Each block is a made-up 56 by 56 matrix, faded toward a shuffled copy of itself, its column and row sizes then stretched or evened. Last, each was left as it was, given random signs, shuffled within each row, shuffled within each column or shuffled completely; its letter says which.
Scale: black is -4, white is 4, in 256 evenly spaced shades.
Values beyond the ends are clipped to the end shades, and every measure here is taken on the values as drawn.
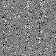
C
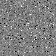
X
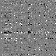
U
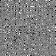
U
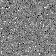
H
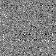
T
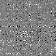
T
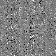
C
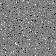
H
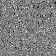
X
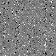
C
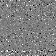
X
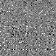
T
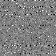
X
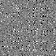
U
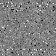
X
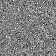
H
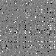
U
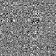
U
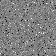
H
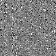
C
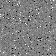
H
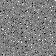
H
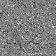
X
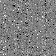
C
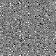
U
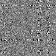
T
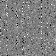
C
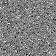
H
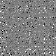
T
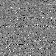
X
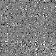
T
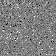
H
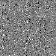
C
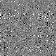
T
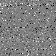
X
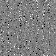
C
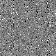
C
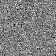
H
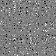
T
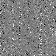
C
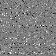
X
